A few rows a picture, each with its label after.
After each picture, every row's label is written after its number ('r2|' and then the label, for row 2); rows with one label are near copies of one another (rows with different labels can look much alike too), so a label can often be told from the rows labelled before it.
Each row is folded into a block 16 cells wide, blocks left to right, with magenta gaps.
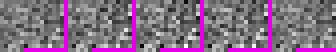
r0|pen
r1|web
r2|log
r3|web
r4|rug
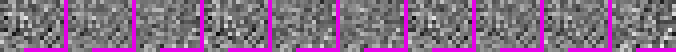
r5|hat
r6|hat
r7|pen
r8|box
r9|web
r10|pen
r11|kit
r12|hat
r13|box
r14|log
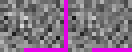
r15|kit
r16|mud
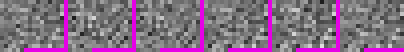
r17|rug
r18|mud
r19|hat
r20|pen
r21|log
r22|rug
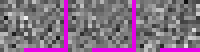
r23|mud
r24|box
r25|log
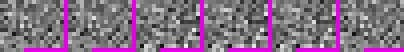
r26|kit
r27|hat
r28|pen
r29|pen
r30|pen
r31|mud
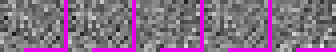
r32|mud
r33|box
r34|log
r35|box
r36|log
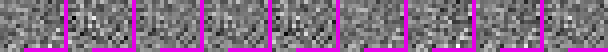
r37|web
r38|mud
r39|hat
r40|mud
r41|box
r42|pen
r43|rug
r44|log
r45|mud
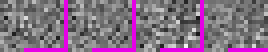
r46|mud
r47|box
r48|rug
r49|web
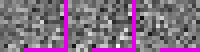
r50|pen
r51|web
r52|kit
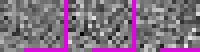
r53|hat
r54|box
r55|pen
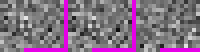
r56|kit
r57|kit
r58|pen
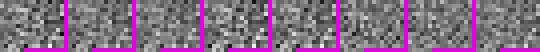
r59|rug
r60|pen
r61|web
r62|log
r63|log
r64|mud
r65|box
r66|rug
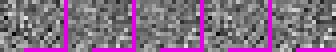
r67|box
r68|log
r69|pen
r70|mud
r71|rug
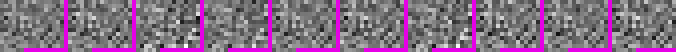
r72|hat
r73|hat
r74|pen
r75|log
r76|box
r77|hat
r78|web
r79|box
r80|mud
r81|hat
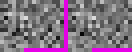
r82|hat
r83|kit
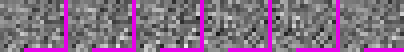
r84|rug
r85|web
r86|pen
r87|hat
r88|hat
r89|rug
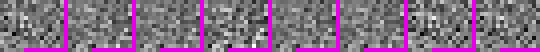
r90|mud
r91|pen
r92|pen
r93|pen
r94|pen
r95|pen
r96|kit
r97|kit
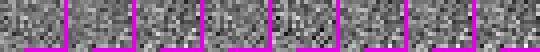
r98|hat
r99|pen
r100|log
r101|mud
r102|hat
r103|log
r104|rug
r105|log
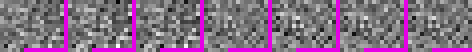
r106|log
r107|log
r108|log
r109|box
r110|kit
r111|kit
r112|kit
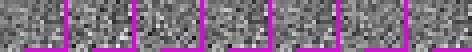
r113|web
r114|web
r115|mud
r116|pen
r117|pen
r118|hat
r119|rug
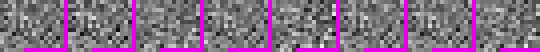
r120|box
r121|kit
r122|pen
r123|kit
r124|rug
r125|hat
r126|kit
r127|rug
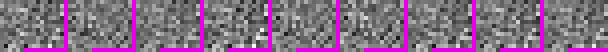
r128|log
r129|mud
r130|log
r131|web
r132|mud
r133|mud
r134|pen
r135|rug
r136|web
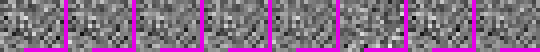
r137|mud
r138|kit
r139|kit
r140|hat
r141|mud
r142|log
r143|kit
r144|kit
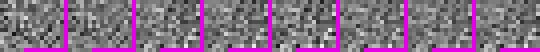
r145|box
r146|hat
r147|log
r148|log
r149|web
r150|rug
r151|pen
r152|pen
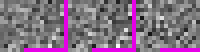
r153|web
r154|log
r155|box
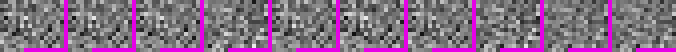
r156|hat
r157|hat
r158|kit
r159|log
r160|hat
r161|kit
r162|box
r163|pen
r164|rug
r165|rug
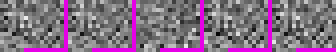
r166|kit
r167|box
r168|pen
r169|box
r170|box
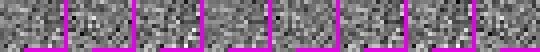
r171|rug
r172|kit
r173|web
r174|rug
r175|mud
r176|pen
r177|log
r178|kit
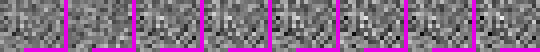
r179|hat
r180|web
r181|mud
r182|box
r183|hat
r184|mud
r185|kit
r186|mud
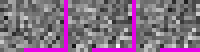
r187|hat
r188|pen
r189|log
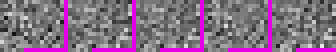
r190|kit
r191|pen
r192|pen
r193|mud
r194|web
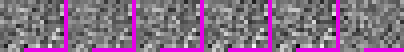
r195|web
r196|rug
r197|log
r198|log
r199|pen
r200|hat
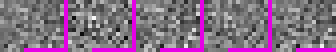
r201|pen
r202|kit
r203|rug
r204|hat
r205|pen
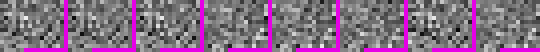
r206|hat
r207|box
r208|mud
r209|pen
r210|log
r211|log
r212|kit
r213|pen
